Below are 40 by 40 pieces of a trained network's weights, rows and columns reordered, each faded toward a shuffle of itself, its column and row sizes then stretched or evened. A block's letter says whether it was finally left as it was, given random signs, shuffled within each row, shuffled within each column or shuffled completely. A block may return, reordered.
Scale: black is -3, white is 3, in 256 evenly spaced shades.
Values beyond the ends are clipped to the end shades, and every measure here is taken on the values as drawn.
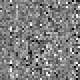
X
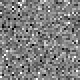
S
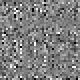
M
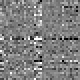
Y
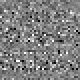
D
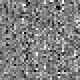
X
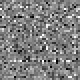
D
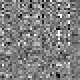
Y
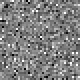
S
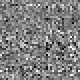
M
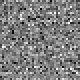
D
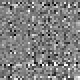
M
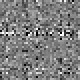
M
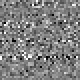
D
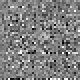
Y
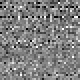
D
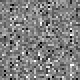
X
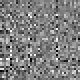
Y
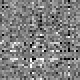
Y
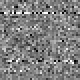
D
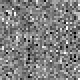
X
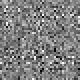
Y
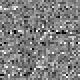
D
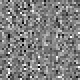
X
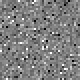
S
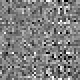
Y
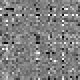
Y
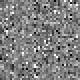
X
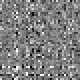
Y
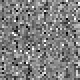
X
